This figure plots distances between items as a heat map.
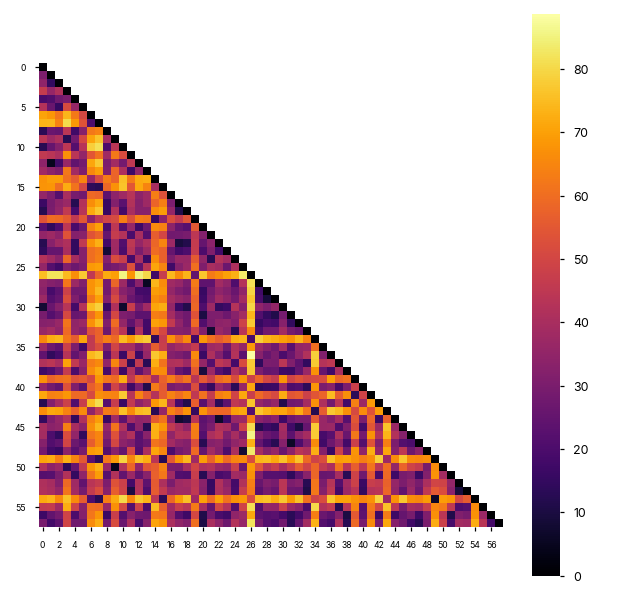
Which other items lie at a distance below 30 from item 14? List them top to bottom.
19, 26, 34, 43
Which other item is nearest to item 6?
15
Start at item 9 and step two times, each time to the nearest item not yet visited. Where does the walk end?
3
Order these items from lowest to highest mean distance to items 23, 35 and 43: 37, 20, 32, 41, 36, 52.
20, 52, 36, 32, 37, 41
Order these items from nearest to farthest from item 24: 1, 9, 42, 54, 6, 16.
16, 1, 42, 9, 6, 54
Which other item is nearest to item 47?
31
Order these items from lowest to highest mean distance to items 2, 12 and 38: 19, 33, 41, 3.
33, 3, 19, 41
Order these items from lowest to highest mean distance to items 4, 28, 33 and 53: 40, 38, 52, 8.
40, 52, 8, 38
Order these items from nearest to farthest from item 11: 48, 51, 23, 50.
51, 23, 48, 50
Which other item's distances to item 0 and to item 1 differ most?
12
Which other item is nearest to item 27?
13
